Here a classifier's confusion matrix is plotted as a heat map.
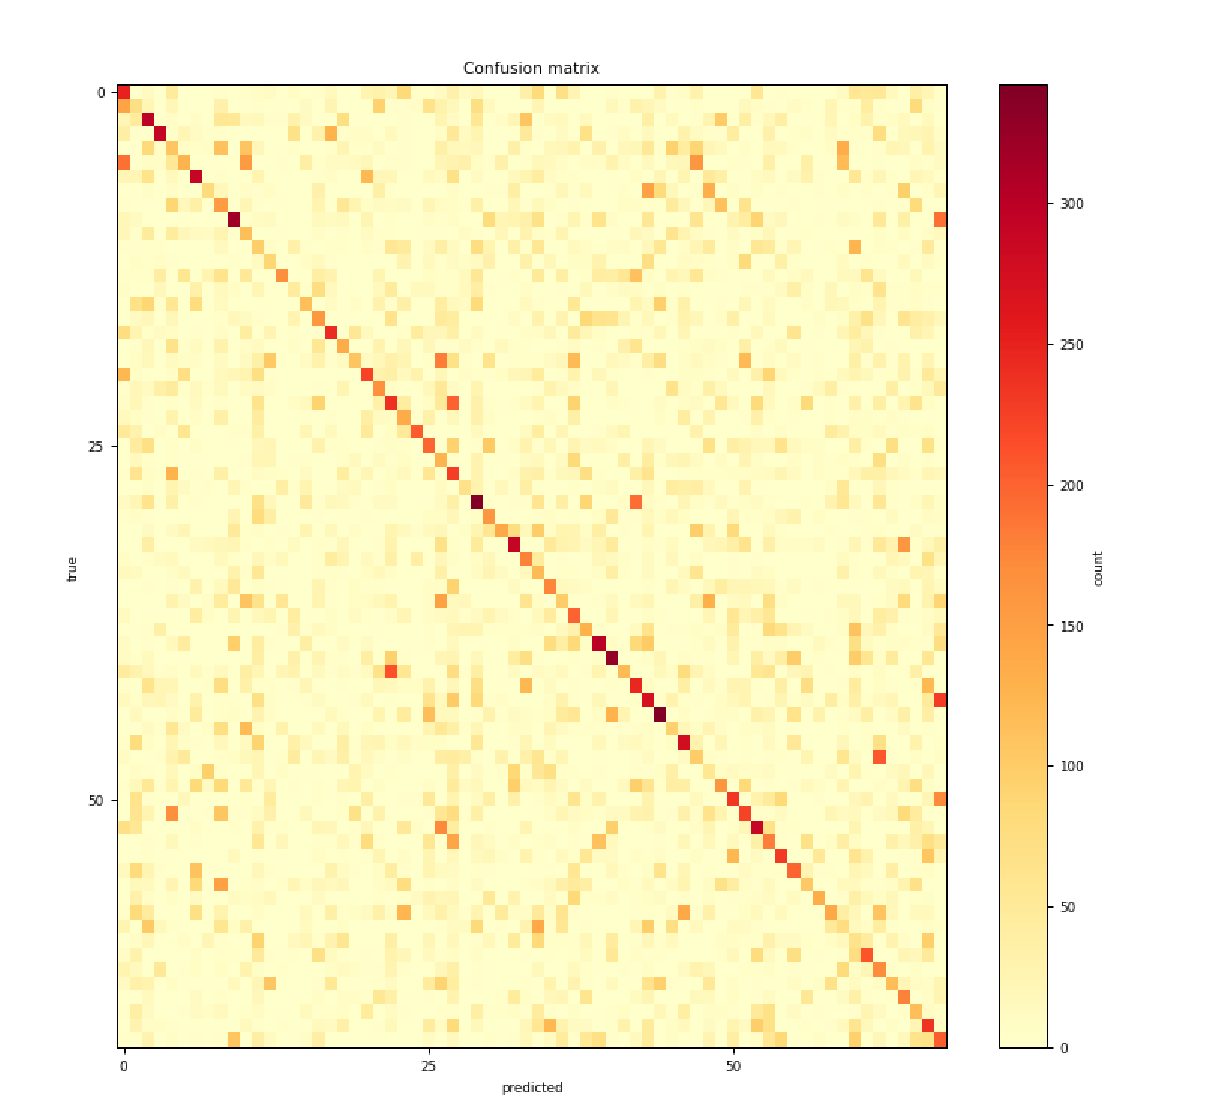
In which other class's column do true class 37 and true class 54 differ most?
66
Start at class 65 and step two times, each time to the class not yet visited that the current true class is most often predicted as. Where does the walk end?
27
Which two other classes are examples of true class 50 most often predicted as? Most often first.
67, 54
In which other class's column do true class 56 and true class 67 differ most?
8
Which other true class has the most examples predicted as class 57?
54
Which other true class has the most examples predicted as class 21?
1
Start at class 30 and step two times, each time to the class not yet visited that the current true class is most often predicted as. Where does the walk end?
60
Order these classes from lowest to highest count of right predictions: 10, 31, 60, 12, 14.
14, 60, 12, 10, 31
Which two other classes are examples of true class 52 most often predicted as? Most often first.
26, 40
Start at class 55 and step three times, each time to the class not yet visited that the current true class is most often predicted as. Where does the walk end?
0
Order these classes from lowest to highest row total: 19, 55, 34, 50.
34, 55, 50, 19
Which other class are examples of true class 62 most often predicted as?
59
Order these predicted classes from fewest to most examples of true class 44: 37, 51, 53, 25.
51, 53, 37, 25
